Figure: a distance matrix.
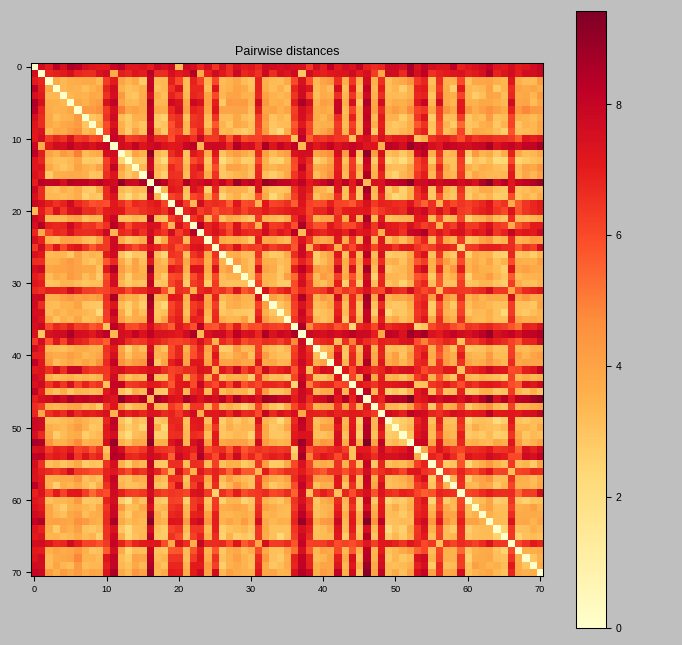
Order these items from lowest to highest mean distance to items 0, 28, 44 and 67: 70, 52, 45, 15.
15, 45, 70, 52
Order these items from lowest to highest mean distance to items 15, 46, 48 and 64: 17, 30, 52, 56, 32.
30, 17, 32, 52, 56
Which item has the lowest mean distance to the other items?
13
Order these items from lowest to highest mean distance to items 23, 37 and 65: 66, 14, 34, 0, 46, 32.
34, 14, 32, 0, 66, 46
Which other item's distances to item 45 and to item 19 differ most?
5
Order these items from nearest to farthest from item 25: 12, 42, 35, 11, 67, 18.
42, 67, 18, 35, 12, 11
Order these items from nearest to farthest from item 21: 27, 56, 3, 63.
3, 27, 63, 56
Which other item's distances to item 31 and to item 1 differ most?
22
